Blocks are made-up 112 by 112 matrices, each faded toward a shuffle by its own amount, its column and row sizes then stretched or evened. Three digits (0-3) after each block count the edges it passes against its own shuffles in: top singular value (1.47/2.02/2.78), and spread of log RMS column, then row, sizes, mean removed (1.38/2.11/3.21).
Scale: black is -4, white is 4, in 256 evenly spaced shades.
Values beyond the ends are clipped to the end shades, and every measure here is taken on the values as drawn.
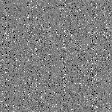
0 2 1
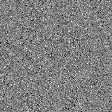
1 1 0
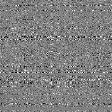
2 1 3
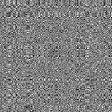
3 2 2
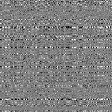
3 0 3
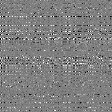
3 1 3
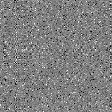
2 1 0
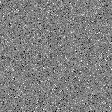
1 0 0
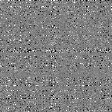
0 2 3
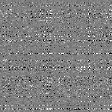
2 2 3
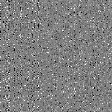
2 2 0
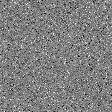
0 0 0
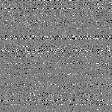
2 1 3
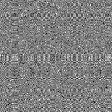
3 0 2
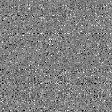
2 0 2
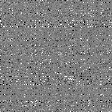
0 2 3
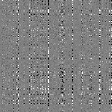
3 3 2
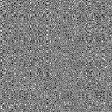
3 2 1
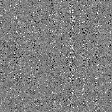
1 2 1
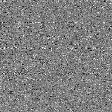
1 0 2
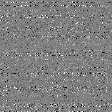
0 1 3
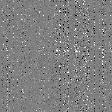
0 3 1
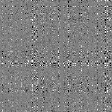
2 3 2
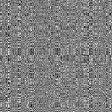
3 3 0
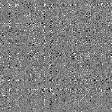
2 2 2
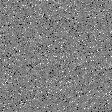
0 0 0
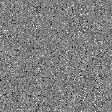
1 2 1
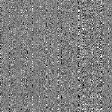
2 3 1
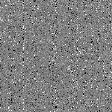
1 2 0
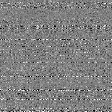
2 0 3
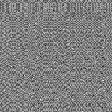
3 0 0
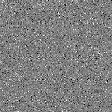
2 0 1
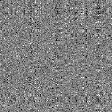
2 2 1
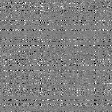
1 2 3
